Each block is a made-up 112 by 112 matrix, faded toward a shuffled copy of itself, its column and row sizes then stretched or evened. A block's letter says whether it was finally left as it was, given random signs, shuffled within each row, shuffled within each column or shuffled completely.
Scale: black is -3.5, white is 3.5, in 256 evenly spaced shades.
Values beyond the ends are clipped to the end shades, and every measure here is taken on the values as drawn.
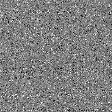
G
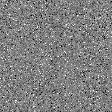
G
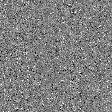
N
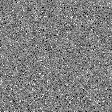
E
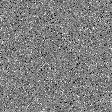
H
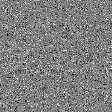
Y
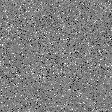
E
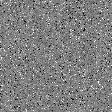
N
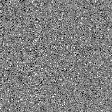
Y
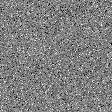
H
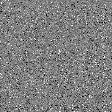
G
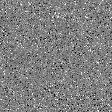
E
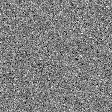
H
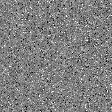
N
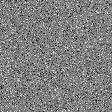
H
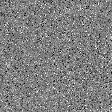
N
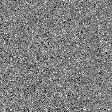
G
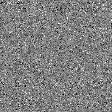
G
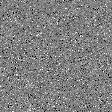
E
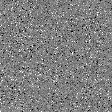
N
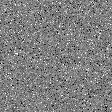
H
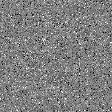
G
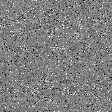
E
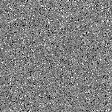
G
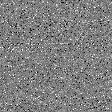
E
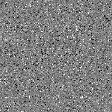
Y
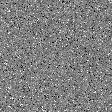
H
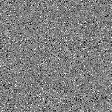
Y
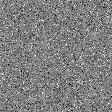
H
